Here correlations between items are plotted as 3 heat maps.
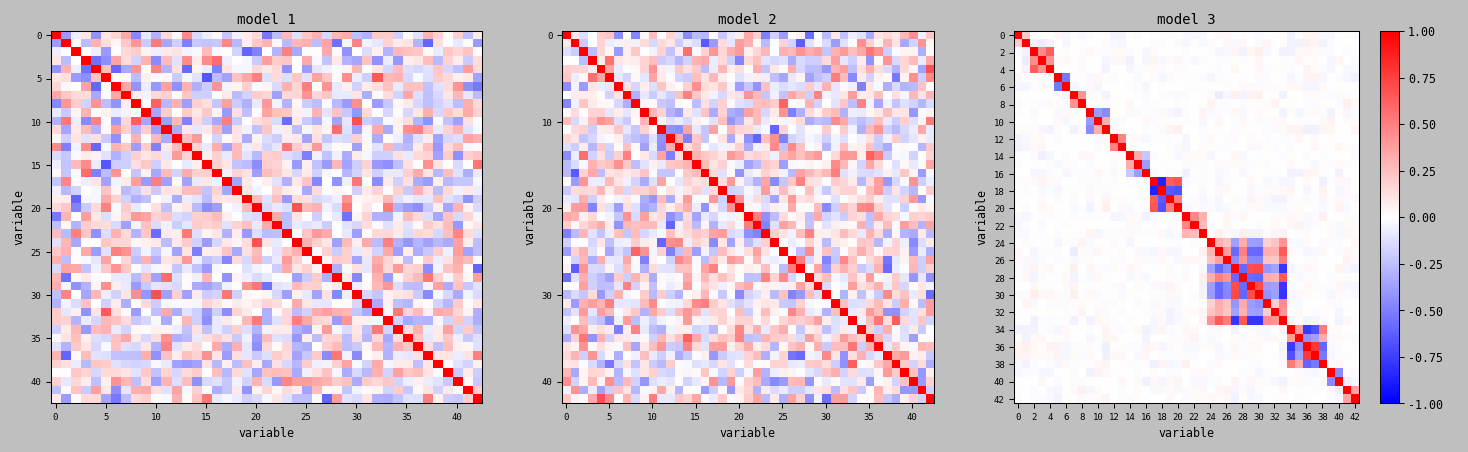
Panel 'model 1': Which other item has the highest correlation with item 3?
16
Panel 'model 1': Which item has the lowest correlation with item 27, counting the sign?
42
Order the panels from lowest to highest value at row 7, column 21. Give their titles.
model 3, model 1, model 2
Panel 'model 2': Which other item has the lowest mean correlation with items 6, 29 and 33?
5
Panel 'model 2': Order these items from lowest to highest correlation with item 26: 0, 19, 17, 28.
28, 0, 17, 19
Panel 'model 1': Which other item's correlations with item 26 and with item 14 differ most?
40
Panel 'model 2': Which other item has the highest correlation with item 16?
31
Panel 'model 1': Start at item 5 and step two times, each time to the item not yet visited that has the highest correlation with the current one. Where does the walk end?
34
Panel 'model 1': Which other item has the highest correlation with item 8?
10
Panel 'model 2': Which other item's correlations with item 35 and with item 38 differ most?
32
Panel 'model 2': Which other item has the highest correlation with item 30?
37
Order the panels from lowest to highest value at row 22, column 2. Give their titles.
model 1, model 3, model 2
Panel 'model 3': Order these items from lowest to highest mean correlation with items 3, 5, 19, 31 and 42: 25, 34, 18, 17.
18, 34, 25, 17
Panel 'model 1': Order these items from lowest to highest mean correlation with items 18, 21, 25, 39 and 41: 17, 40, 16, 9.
17, 40, 16, 9
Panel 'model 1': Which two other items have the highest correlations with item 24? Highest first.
20, 33
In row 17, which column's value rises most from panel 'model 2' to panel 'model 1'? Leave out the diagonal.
1
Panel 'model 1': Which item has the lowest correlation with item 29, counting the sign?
21
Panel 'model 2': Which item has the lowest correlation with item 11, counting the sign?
24
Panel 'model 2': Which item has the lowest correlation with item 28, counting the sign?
0
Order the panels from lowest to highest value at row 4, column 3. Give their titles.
model 1, model 2, model 3
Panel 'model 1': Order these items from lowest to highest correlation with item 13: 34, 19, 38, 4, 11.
4, 38, 34, 19, 11
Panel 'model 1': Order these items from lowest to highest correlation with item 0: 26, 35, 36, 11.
36, 35, 11, 26
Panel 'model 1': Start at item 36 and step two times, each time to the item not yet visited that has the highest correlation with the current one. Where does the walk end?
28
